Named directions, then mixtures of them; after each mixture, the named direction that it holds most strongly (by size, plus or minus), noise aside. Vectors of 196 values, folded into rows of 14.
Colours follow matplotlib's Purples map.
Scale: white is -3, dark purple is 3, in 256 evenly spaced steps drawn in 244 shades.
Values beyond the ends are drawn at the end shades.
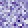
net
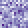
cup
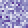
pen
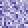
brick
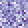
net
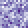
cup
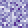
net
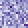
brick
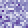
pen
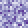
net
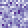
cup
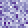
brick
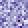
net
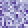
brick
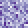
brick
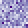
pen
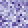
net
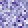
net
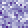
cup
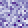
net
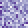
brick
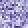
pen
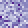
pen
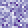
cup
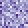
brick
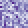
brick
